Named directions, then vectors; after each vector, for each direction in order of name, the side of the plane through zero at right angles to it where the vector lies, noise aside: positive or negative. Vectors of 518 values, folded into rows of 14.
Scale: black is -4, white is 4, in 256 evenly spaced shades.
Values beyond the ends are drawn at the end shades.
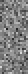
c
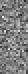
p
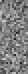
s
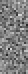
positive, negative, negative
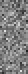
positive, positive, positive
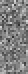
negative, negative, negative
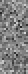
positive, negative, negative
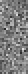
negative, positive, positive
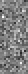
negative, positive, negative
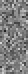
negative, negative, negative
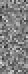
positive, positive, negative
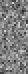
positive, positive, positive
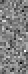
positive, negative, positive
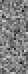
positive, negative, positive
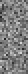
positive, positive, negative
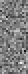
negative, positive, negative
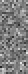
negative, negative, negative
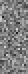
negative, negative, positive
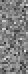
positive, negative, positive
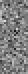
negative, negative, positive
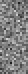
negative, positive, positive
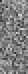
positive, negative, negative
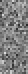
positive, negative, negative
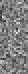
positive, positive, negative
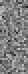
negative, negative, positive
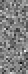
positive, negative, positive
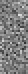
positive, negative, negative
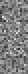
positive, positive, negative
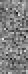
positive, negative, negative
